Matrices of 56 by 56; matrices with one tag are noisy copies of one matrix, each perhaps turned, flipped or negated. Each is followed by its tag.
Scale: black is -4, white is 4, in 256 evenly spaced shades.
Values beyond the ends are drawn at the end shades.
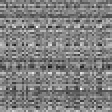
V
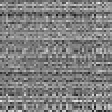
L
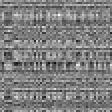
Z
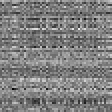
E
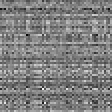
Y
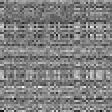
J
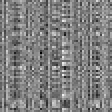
Z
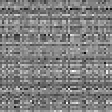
Y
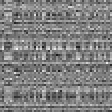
Z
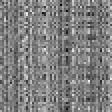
V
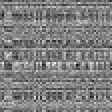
Z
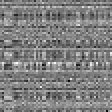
Z
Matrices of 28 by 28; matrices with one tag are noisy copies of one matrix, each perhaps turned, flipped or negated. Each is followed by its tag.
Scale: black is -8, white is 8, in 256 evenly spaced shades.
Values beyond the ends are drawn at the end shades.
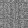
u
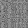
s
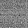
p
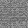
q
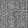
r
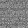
s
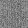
q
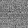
p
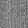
q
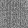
q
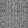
q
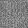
q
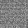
u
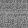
p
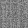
s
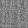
s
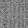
u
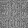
q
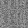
s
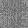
q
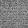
q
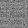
s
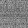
p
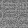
s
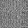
q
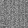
u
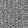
u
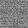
r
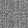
r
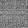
p
